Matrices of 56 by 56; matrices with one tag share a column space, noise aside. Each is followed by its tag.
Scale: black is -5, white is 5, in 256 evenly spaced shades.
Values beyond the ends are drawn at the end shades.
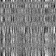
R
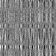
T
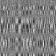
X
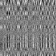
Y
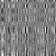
R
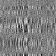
X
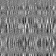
X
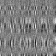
X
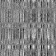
T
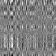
Y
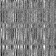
T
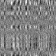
Y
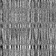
T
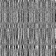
T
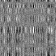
R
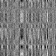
T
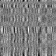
R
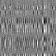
X
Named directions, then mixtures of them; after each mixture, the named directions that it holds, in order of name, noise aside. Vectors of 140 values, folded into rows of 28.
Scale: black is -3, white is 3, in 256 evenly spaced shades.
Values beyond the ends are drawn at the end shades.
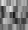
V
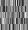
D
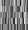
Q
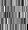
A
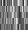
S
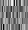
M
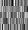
M, Q, S.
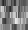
V.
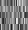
D, S.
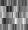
V.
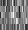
S, V.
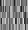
Q.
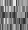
A, D, V.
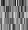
D, V.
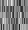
D, M, S.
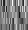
D, S.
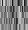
S.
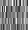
M, Q, S.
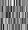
A, M.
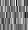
D, M.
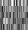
M, S, V.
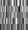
M, Q, S.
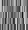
Q.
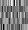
M.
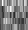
S, V.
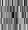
S.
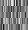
M.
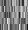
A, S.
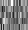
D, M, V.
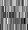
A, V.
